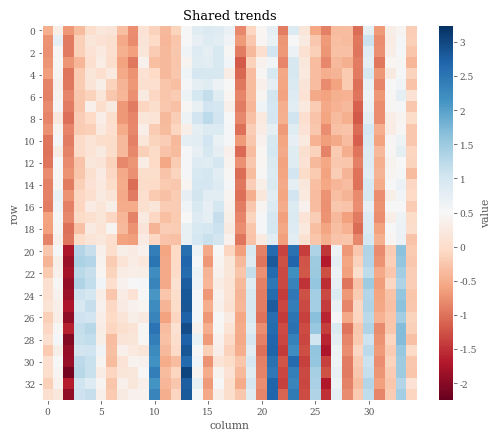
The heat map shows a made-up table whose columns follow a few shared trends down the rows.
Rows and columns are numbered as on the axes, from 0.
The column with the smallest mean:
2
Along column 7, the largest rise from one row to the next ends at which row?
20
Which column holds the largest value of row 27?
13
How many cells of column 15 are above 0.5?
20
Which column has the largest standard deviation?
10
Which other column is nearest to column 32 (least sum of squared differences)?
17
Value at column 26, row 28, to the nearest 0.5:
-1.5
